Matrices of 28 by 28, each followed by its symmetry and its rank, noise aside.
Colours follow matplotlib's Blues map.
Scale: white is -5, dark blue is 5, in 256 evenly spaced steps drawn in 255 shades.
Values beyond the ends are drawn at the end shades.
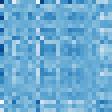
no symmetry, rank two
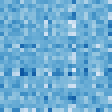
antisymmetric, rank two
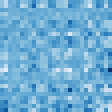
no symmetry, rank two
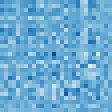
no symmetry, rank four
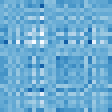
symmetric, rank two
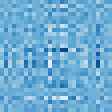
antisymmetric, rank two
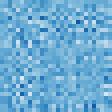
antisymmetric, rank four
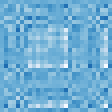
symmetric, rank two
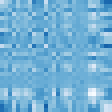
symmetric, rank two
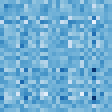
no symmetry, rank three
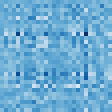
no symmetry, rank three
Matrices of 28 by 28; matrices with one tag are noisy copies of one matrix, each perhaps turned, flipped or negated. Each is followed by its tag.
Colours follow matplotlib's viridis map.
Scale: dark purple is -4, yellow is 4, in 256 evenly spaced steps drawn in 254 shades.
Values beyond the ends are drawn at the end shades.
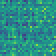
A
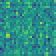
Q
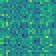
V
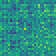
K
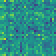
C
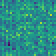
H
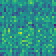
V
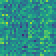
V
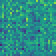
A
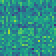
V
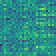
K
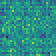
H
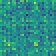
H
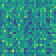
Q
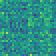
V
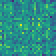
C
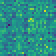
V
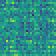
H
